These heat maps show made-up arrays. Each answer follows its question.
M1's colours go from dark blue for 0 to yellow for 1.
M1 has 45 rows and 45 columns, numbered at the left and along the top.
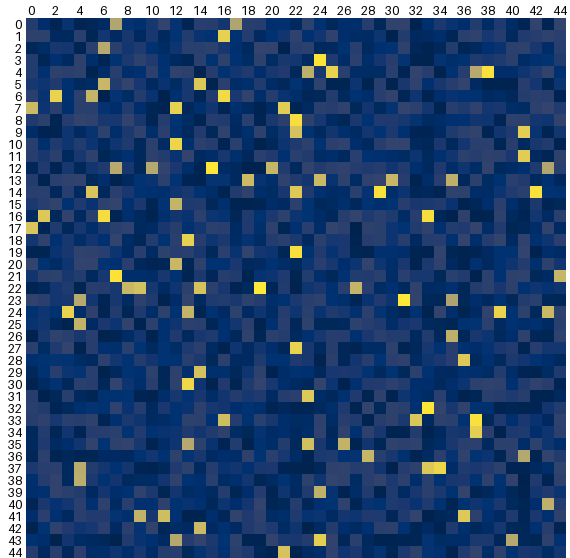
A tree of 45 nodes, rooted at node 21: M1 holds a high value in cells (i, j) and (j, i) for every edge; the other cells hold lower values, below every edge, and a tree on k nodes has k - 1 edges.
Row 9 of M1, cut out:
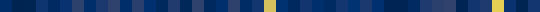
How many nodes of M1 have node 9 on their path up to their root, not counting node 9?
4
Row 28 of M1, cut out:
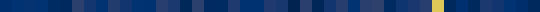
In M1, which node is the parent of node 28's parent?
41
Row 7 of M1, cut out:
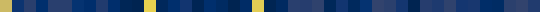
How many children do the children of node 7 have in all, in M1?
5
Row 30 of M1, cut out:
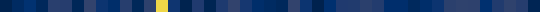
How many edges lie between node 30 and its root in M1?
6
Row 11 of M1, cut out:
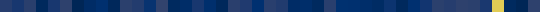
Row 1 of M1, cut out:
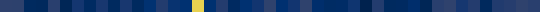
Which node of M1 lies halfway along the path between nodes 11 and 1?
14
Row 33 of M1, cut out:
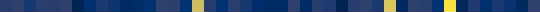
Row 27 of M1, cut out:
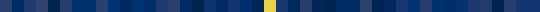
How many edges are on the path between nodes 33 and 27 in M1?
6
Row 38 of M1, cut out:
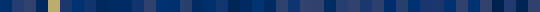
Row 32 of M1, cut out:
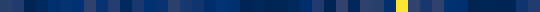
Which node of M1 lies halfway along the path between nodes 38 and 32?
37
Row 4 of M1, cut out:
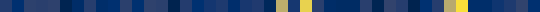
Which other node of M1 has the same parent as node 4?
31
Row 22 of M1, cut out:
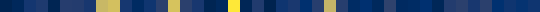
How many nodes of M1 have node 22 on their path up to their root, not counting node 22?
8
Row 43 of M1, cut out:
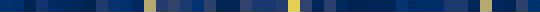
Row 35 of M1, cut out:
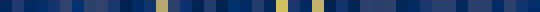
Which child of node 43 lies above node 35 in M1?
24
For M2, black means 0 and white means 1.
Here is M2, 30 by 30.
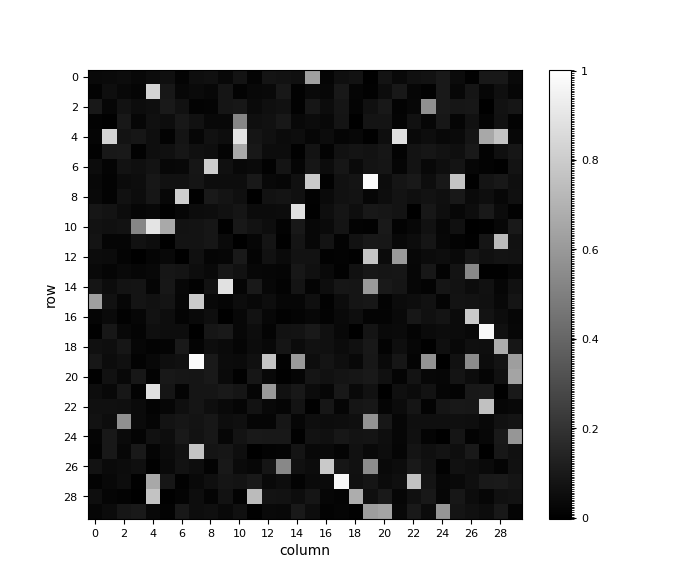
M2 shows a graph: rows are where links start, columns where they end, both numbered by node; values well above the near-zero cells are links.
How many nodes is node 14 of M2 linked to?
2
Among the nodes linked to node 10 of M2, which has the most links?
node 4
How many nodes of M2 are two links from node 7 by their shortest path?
6
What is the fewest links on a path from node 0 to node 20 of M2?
5
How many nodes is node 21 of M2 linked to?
2
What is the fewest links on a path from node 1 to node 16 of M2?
6
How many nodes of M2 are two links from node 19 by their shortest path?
9
